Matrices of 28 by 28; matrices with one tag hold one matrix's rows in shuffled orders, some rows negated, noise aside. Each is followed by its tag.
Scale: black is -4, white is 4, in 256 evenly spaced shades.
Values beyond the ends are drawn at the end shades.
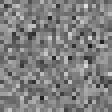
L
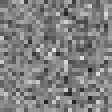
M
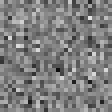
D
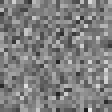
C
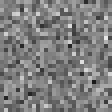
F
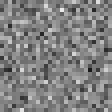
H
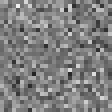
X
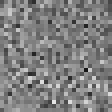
L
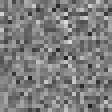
M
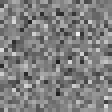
C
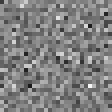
C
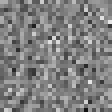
L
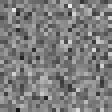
X
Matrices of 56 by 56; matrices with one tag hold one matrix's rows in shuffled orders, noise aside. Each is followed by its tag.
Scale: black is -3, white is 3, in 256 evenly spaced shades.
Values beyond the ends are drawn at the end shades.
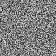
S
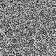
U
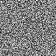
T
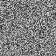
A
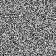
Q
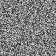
A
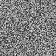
A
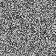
U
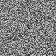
T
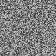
T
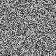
S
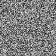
S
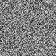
Q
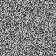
Q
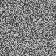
Q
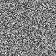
T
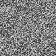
A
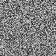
U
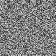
T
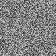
Q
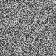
Q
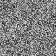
A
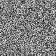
S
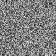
Q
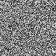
U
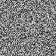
S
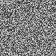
T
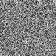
Q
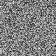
U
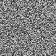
A
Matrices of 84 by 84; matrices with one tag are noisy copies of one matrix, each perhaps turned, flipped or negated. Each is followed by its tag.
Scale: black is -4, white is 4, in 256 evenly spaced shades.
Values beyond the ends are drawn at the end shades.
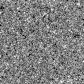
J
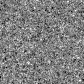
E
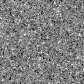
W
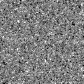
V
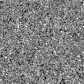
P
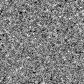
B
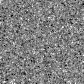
V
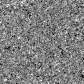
J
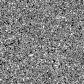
P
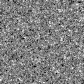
V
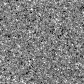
J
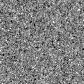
W
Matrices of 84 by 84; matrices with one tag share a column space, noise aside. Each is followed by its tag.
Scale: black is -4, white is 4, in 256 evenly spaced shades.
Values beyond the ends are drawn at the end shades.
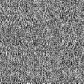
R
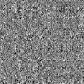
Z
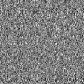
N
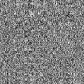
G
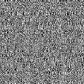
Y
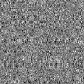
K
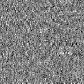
R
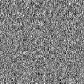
G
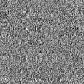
N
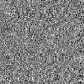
N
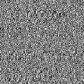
N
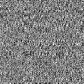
R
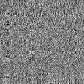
G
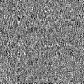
R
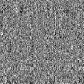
Z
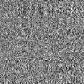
Z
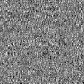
R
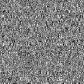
R
